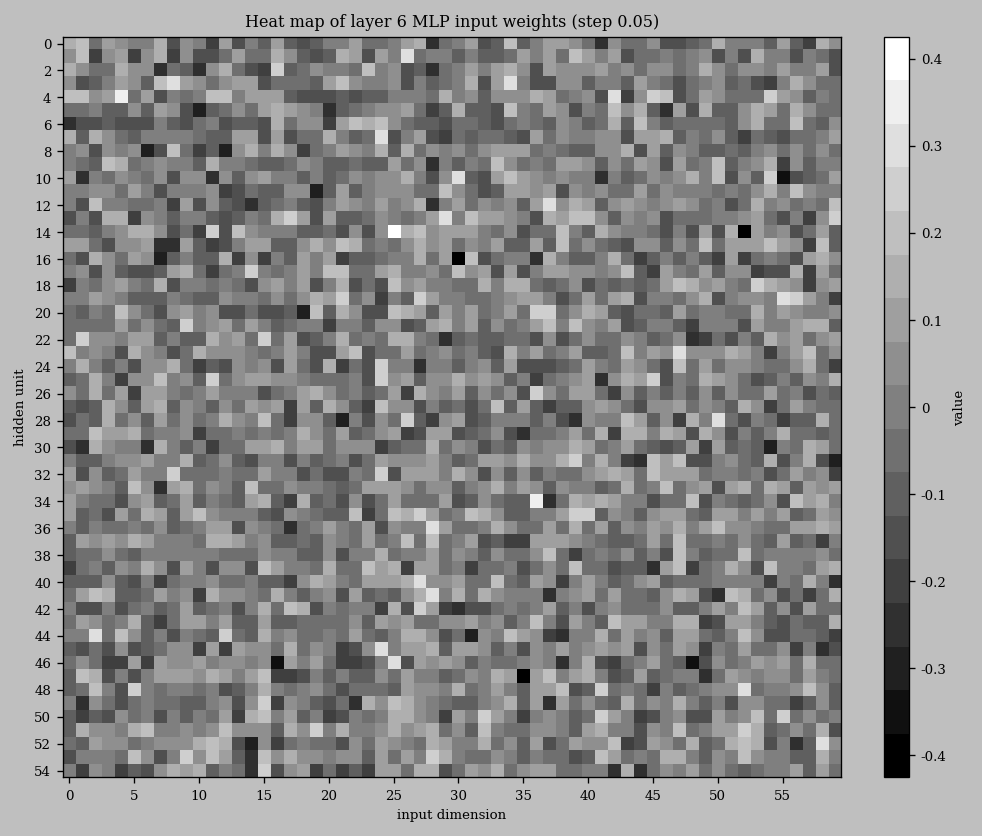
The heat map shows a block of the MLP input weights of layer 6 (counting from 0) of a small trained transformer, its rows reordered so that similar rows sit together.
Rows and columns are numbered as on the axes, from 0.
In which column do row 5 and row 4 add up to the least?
20
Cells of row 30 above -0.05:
32
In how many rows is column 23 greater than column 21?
23
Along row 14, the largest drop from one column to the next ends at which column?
52
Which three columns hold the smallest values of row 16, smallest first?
30, 7, 36
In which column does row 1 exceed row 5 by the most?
39
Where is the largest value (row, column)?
14, 25
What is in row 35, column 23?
-0.2
